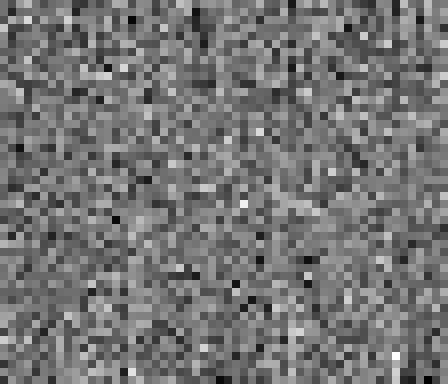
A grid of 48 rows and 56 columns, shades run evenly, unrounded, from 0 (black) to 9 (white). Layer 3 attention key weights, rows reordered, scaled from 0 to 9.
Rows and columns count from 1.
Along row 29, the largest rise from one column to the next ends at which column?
26
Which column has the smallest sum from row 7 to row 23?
37
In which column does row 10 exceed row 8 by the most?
13
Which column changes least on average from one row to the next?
52
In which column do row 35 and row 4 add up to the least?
25
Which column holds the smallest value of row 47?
16
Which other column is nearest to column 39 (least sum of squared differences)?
30
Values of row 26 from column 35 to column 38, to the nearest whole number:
4 6 6 6
